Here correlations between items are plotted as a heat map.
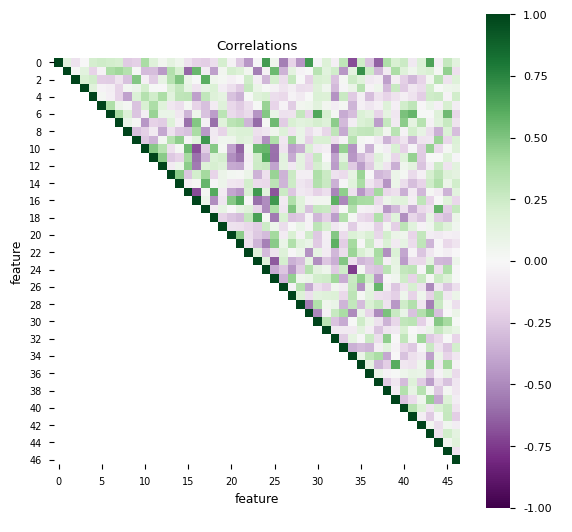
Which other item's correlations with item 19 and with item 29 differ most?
30
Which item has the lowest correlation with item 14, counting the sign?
38
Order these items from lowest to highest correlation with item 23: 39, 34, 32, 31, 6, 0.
6, 32, 31, 34, 0, 39
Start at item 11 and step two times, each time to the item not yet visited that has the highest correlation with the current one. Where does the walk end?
0
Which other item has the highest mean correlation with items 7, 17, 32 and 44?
25
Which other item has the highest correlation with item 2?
17
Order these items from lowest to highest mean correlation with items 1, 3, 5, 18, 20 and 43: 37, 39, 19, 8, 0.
37, 19, 8, 0, 39
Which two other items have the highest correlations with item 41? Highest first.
6, 11
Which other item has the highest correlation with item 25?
16
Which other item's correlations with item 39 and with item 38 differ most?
35
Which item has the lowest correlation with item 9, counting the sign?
24
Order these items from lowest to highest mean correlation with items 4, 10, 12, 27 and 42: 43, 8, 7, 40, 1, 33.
8, 1, 7, 40, 43, 33
